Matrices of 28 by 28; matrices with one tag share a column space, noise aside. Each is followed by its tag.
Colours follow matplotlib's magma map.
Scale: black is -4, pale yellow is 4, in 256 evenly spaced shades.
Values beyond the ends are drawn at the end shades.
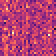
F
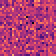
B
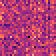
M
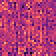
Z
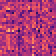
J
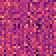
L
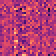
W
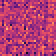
Z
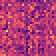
J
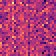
M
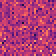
B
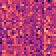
F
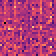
B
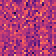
L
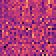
B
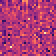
F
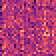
F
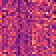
L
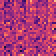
B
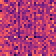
M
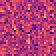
J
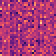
L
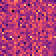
M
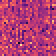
B
